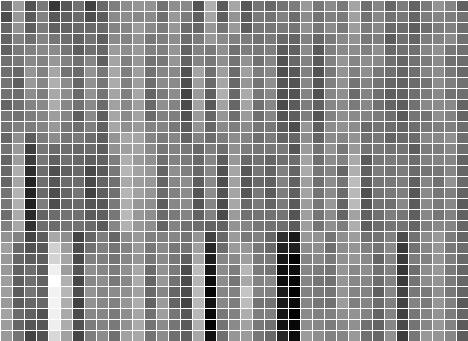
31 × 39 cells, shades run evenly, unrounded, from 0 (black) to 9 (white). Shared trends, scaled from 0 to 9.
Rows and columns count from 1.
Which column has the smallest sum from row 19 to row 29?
25
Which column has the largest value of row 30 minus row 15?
5
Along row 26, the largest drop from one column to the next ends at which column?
18
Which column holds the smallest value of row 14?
3
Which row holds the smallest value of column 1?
2
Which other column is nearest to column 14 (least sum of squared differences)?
29
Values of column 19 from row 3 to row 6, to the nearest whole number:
4 5 5 5
